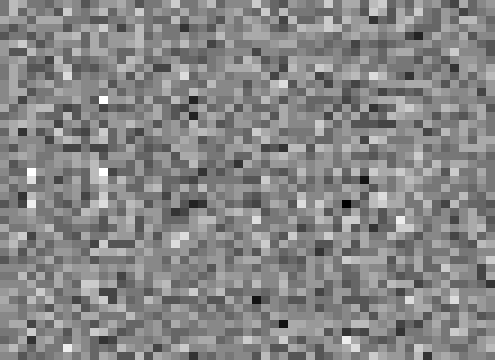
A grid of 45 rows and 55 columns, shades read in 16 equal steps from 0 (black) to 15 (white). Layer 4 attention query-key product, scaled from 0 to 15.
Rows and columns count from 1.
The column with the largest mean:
12
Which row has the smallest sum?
38
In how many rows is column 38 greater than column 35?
15
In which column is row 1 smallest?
51
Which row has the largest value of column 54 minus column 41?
23
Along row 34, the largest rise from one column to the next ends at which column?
50
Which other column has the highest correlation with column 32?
19
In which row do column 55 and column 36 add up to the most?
9
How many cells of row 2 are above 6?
43
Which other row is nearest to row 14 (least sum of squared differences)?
29
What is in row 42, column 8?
5
